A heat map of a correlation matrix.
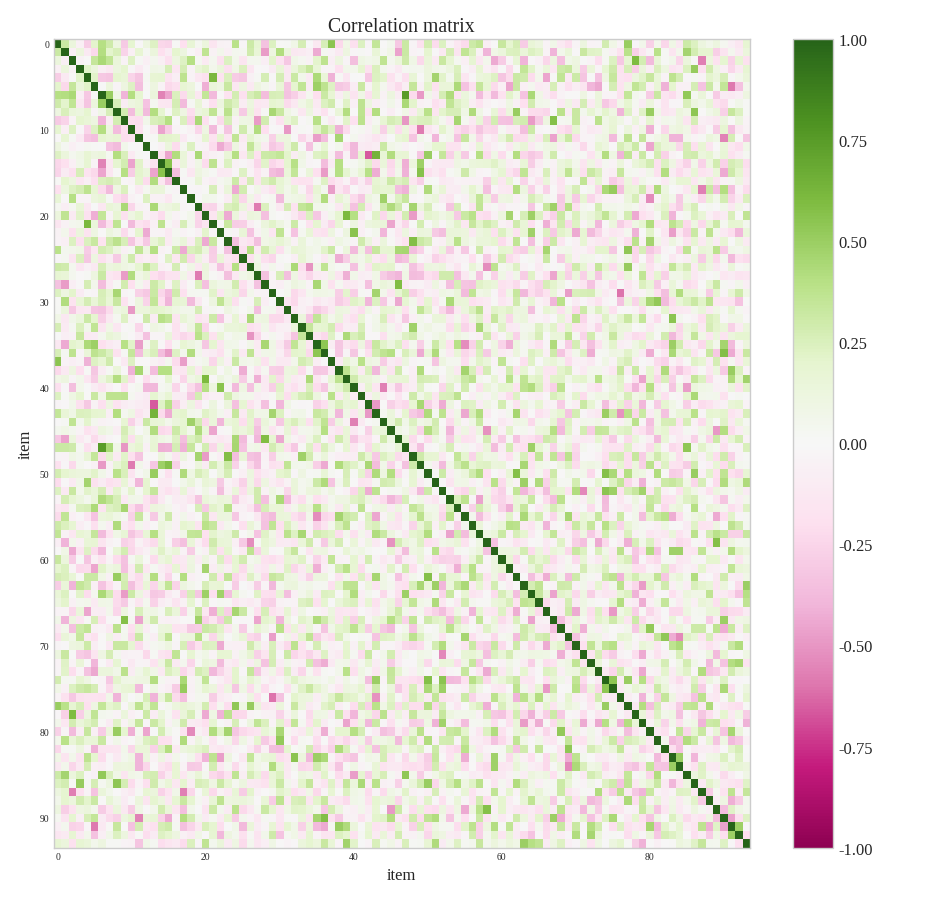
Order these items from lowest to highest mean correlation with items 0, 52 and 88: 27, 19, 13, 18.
19, 18, 27, 13
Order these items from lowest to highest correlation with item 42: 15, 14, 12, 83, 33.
12, 33, 83, 14, 15
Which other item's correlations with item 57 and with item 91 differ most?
5
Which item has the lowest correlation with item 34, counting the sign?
26
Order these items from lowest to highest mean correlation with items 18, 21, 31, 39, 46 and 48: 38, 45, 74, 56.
74, 45, 56, 38
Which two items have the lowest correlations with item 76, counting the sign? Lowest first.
29, 43
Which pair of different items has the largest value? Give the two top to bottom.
6, 47
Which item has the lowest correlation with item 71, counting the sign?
52
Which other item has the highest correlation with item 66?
24
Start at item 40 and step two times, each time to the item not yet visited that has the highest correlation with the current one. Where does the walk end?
64
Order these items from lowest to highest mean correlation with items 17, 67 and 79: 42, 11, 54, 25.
42, 11, 54, 25
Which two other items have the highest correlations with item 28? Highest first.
46, 35
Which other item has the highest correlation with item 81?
30
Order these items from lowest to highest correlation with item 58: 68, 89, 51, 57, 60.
51, 60, 57, 68, 89
